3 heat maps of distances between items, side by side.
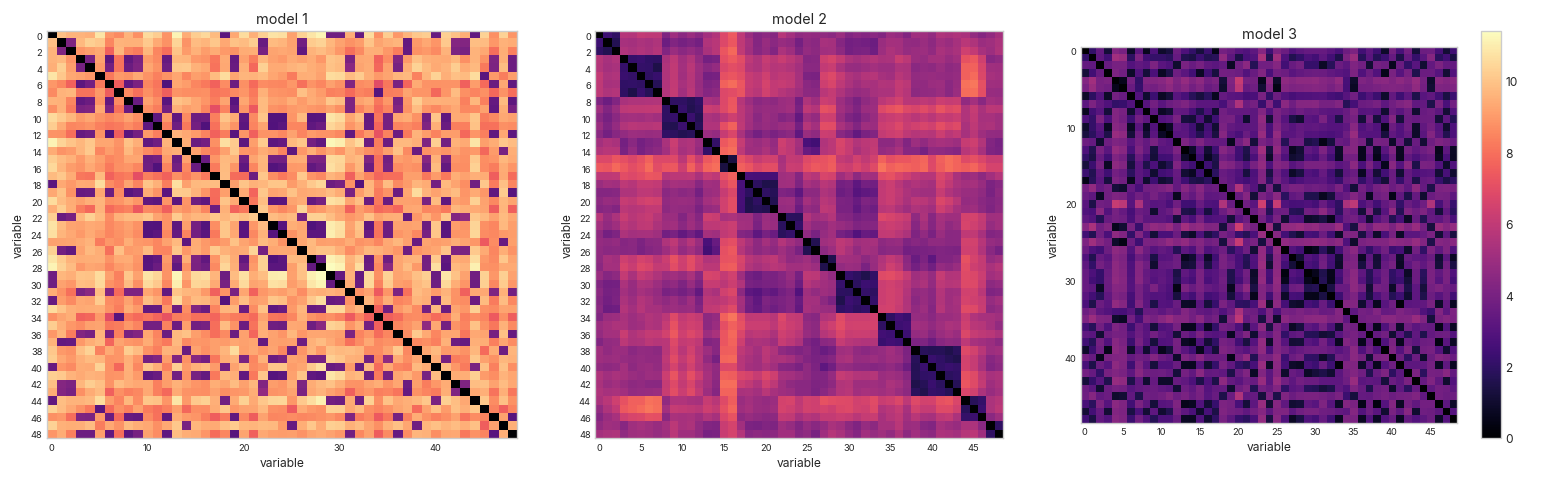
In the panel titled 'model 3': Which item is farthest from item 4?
20
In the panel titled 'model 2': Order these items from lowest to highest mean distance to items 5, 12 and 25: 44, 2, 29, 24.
24, 2, 29, 44
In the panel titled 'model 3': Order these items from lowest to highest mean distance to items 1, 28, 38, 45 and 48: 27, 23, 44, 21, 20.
27, 21, 20, 44, 23
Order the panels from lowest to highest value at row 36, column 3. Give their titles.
model 3, model 1, model 2
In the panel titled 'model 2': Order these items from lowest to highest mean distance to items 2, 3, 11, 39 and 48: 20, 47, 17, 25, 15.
47, 25, 20, 17, 15
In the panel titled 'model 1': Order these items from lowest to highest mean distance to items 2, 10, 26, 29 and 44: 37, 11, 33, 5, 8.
37, 11, 33, 8, 5
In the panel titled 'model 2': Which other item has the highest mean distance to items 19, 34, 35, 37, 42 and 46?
16
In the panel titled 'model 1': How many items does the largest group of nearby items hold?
14
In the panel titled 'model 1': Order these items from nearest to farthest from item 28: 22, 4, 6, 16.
16, 6, 4, 22
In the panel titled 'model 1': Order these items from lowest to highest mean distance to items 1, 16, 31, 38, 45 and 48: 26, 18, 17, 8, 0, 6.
6, 8, 26, 17, 18, 0
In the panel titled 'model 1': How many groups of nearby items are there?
8
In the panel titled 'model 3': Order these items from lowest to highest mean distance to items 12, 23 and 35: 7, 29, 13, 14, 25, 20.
25, 7, 29, 14, 13, 20
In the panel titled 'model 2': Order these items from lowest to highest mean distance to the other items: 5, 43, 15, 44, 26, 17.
26, 43, 5, 17, 44, 15
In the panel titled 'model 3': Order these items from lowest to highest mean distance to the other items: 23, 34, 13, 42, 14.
14, 13, 42, 34, 23
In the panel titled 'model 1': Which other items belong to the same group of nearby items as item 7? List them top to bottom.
34
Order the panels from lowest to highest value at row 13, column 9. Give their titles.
model 3, model 2, model 1
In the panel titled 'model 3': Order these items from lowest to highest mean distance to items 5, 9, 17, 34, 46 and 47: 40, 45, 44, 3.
3, 45, 44, 40
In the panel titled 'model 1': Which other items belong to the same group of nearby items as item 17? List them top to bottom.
21
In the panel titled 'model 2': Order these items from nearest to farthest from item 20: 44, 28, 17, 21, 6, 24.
21, 17, 24, 44, 28, 6
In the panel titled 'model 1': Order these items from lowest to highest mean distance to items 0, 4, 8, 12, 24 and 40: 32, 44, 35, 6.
6, 32, 44, 35
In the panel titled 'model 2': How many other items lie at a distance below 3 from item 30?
4
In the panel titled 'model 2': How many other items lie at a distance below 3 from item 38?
5
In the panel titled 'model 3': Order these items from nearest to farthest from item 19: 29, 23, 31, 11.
31, 29, 11, 23
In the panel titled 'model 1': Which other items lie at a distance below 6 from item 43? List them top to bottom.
1, 2, 22, 26, 37, 42
